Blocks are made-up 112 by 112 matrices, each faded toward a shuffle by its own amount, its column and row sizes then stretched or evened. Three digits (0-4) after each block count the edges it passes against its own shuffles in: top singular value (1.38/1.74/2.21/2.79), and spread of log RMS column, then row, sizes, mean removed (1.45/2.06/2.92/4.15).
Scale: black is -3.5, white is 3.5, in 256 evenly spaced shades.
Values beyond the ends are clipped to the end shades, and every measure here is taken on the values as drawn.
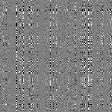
4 4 2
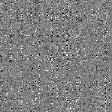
2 3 2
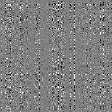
3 4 2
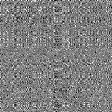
4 1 2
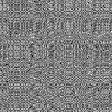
4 0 2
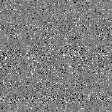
1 2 3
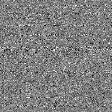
1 1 3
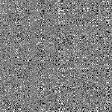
1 3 3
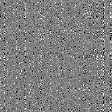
3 3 1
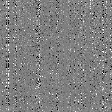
3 3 0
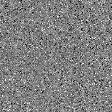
1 1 1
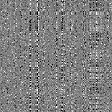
4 3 0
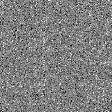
2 1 0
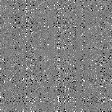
2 3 2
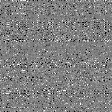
3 1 3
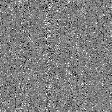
2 2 0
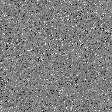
0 0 1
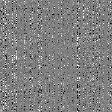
1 4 2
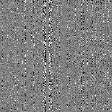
1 4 1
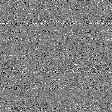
1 0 3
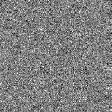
2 1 1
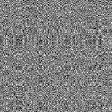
4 2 1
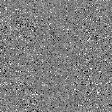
0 2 2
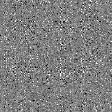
2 2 1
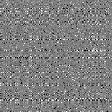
4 1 3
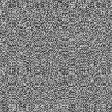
4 0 2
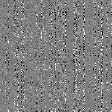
1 4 1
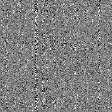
1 3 2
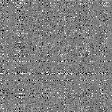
2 3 3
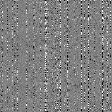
3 4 0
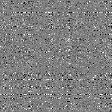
3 2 3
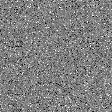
1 0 1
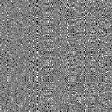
4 3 0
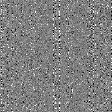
3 3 0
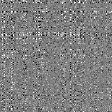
3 3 3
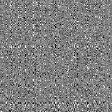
3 3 1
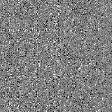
2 2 1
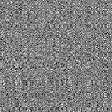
4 1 1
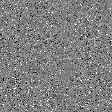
0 1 1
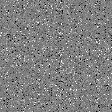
0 2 1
